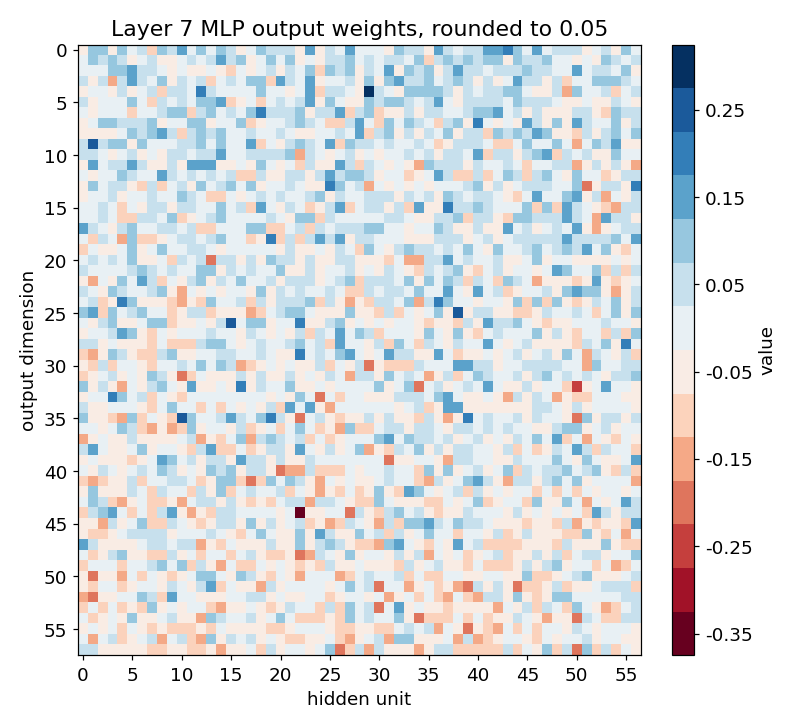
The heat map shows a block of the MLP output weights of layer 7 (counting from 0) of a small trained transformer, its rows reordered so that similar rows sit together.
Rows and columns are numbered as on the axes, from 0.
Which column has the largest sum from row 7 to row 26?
37
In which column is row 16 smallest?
52
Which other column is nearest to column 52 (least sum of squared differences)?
2
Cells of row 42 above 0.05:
5
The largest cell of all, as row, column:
4, 29
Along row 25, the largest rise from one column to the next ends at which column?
38
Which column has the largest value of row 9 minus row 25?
17
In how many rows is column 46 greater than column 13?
22
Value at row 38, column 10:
-0.05
